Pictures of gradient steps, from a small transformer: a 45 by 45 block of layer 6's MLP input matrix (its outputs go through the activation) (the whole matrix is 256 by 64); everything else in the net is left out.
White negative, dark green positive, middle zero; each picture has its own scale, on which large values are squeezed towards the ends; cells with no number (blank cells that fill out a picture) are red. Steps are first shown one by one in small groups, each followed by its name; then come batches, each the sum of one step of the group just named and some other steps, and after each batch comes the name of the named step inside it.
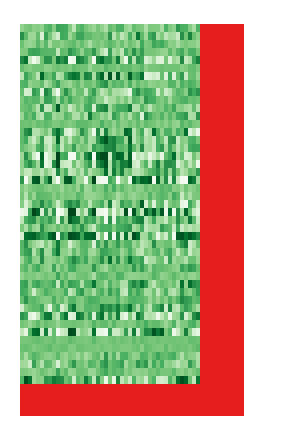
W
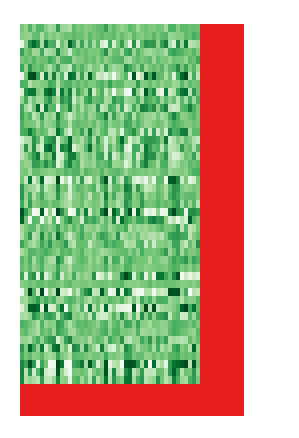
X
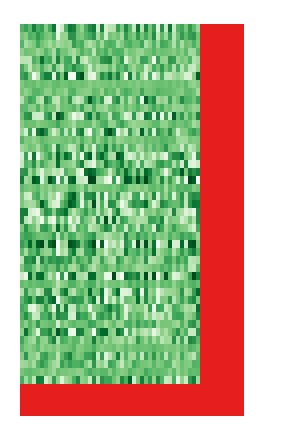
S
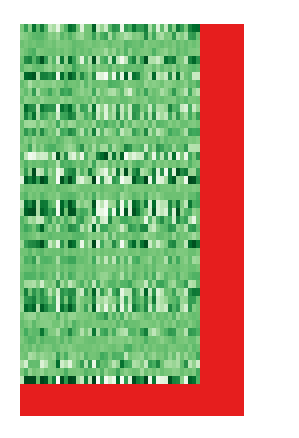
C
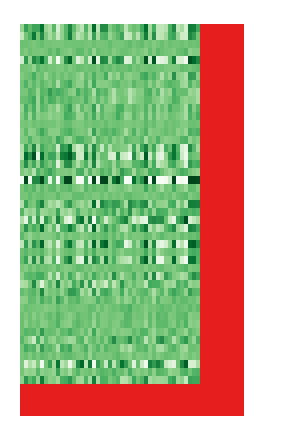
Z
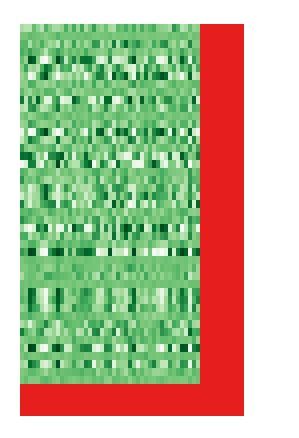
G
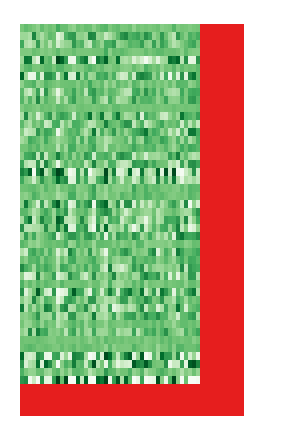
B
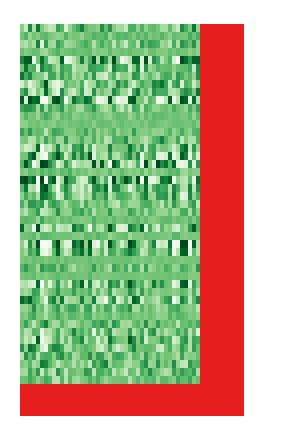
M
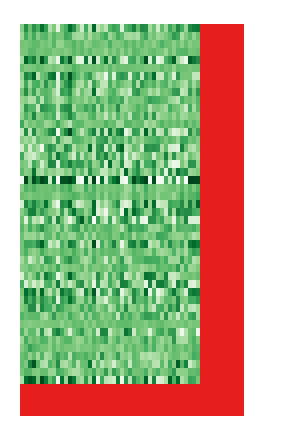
C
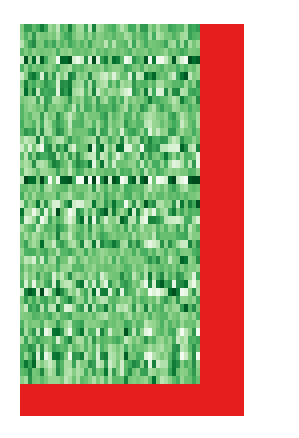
X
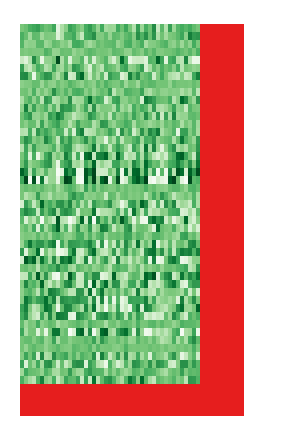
S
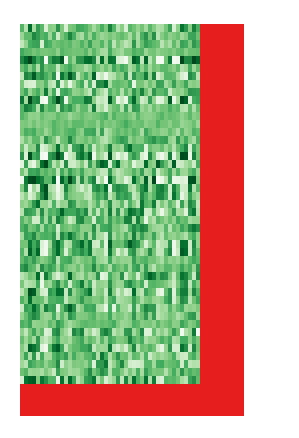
M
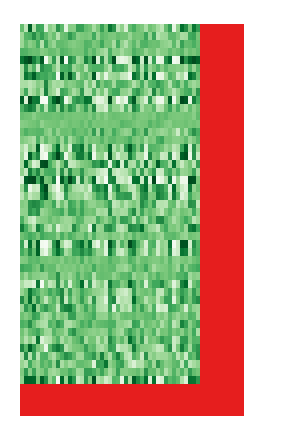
M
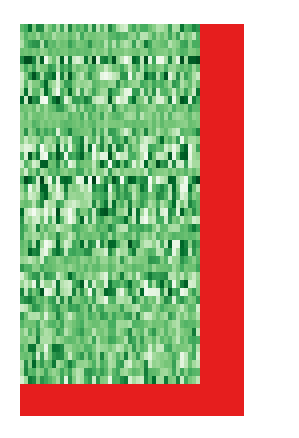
M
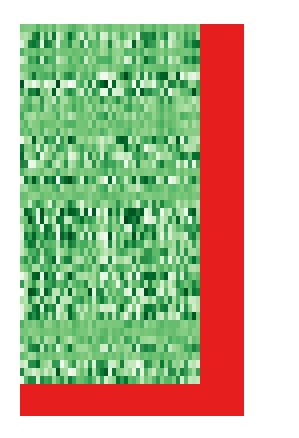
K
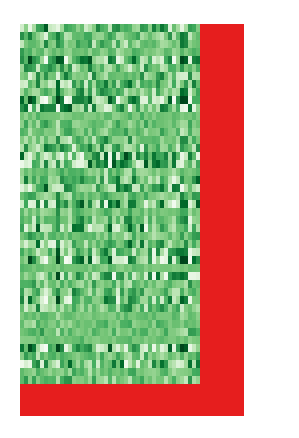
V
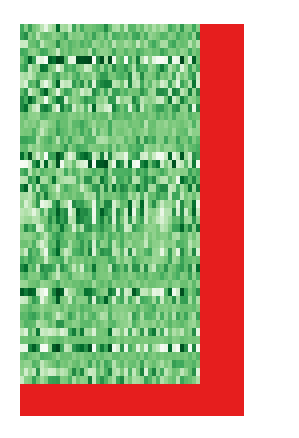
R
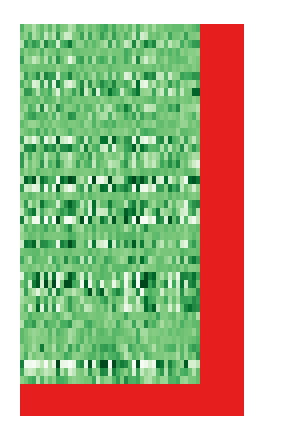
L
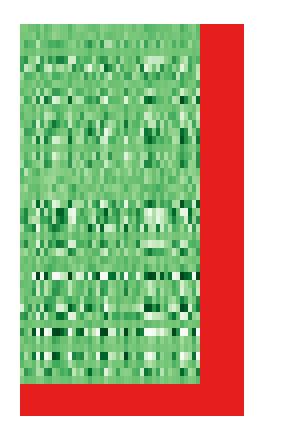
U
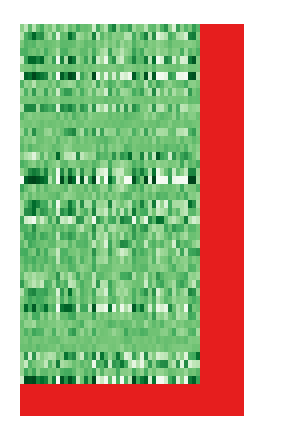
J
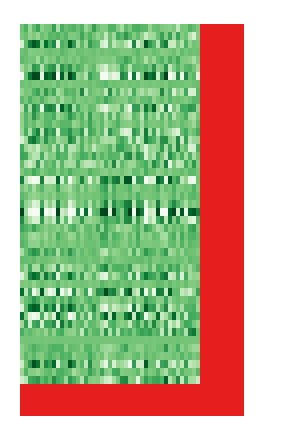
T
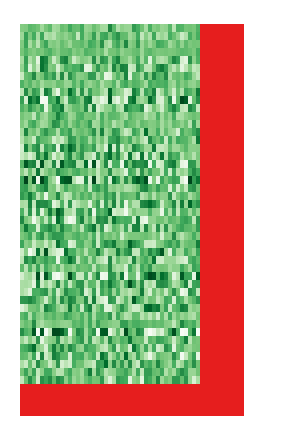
U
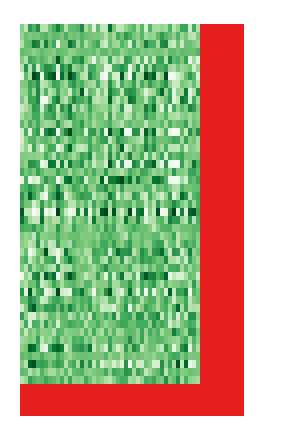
T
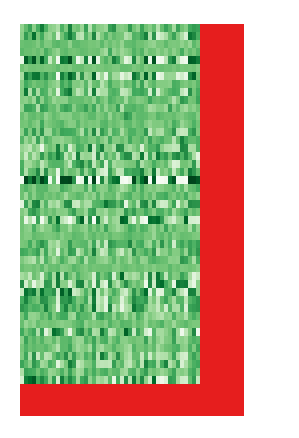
J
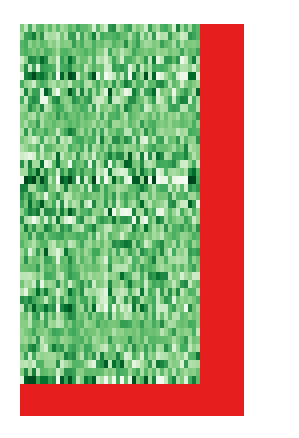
J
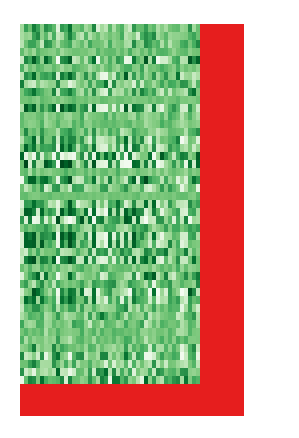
K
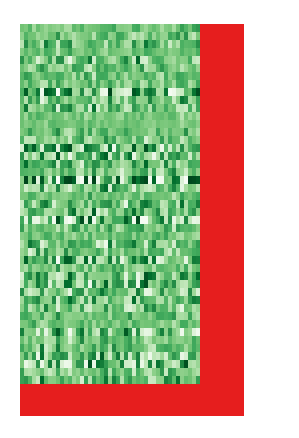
L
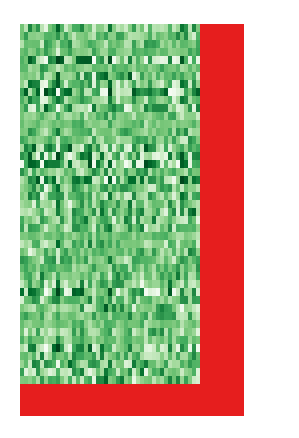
R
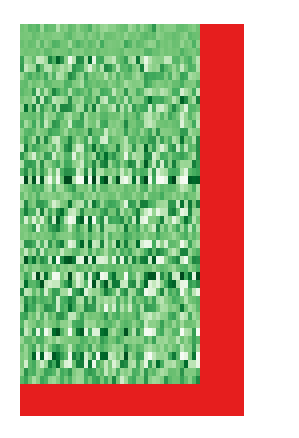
U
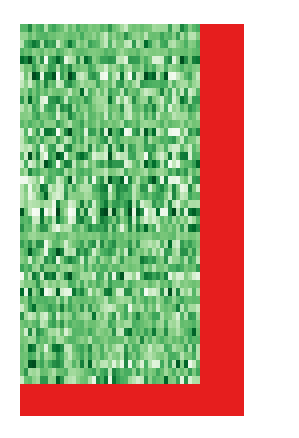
T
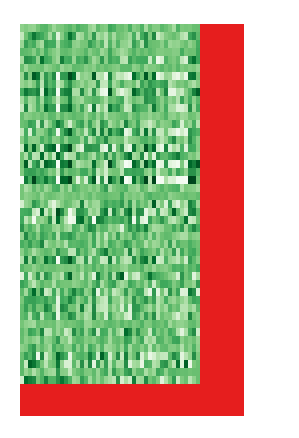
J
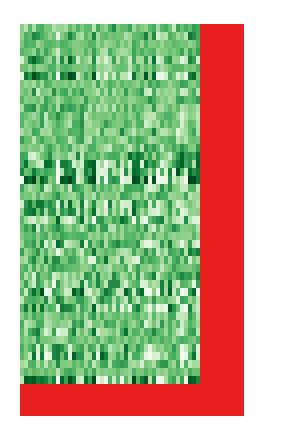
J
